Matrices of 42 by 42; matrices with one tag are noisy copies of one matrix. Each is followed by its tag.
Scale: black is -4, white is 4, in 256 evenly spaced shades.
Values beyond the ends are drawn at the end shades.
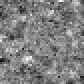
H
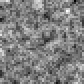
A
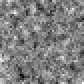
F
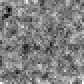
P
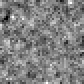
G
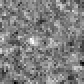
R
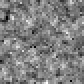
G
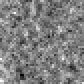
F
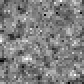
H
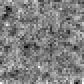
P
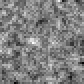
R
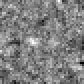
R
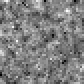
A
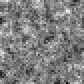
A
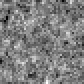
G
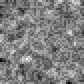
H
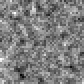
F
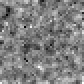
P
